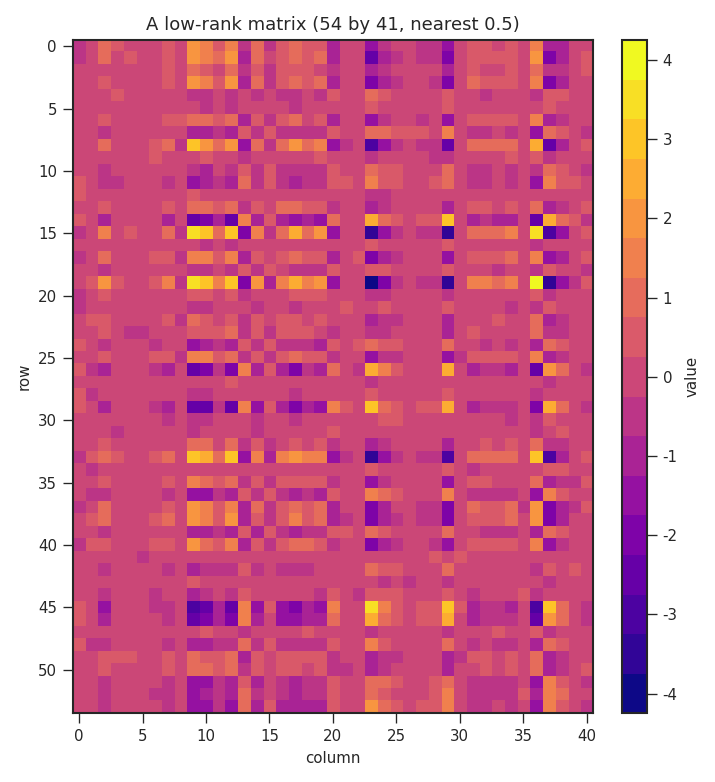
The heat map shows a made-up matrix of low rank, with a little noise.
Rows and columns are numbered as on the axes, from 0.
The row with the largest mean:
19
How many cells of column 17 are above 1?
5
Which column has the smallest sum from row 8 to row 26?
23
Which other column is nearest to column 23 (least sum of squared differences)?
29
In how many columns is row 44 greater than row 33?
14
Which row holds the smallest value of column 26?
43
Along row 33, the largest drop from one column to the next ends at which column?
37
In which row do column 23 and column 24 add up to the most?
45
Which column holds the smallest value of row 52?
9
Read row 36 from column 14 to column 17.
-0.5 0.5 -0.5 -1
